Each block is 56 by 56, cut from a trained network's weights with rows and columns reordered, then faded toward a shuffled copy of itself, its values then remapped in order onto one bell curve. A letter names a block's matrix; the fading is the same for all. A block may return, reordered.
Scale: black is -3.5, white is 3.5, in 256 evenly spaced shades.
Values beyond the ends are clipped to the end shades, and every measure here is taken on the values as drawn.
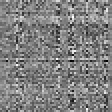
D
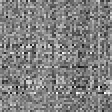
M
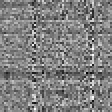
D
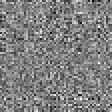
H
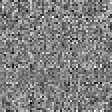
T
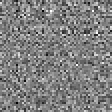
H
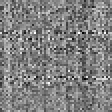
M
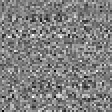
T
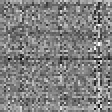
D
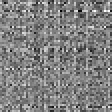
M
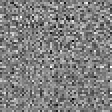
T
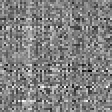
M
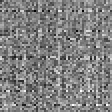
M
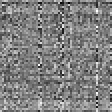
D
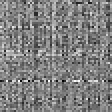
M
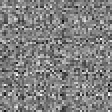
H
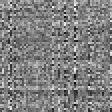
D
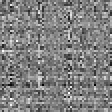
D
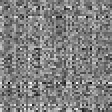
M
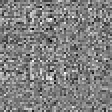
T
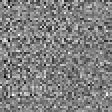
T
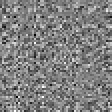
T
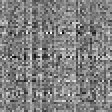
M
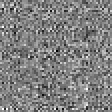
H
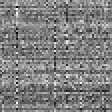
D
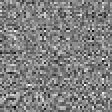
T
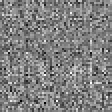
T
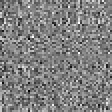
T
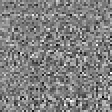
H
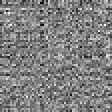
H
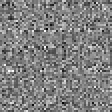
T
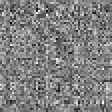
T
